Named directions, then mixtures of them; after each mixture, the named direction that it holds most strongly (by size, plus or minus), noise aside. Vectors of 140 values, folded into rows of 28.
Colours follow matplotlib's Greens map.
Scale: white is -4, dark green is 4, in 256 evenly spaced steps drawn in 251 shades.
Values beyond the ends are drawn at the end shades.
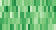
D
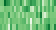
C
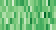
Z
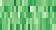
D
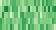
D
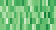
Z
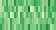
D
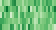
D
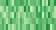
Z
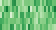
D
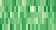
D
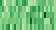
C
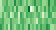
D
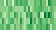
Z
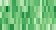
D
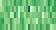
D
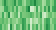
C
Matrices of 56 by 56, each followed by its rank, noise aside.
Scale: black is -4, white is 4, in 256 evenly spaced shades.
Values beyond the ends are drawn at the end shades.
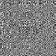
six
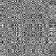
five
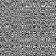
four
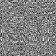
seven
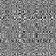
four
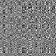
four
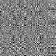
four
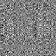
eight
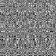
five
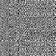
six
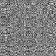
seven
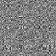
six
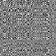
four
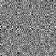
six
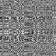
four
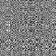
four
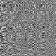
five
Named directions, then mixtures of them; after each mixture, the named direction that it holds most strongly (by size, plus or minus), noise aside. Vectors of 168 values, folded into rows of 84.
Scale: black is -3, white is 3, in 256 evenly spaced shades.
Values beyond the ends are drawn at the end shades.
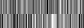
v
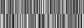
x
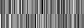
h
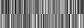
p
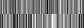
v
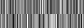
x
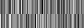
h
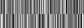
x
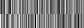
h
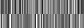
p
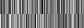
h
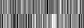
v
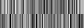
p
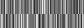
x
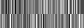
p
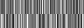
x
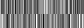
p
